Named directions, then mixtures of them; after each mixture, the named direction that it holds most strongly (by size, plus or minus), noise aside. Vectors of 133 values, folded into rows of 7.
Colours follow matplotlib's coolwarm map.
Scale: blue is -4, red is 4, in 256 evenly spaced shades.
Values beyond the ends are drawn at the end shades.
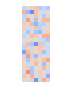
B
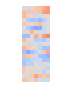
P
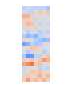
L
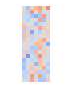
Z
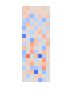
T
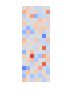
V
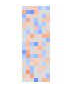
B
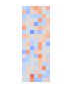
Z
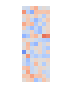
B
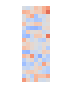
P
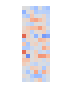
P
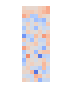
T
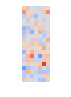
V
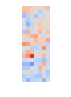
L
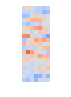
P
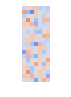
B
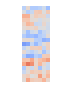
L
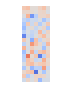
T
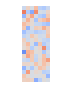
B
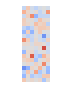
V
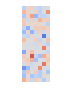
V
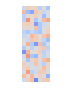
B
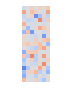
V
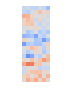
L
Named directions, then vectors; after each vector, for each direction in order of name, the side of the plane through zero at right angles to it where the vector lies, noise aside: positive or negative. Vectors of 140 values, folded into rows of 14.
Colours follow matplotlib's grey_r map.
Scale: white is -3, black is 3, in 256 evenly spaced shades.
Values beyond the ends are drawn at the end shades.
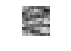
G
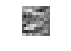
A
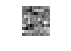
negative, positive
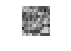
positive, positive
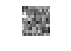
negative, negative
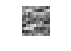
positive, negative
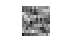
negative, negative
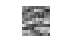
negative, positive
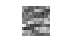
negative, positive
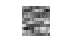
negative, positive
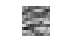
negative, positive
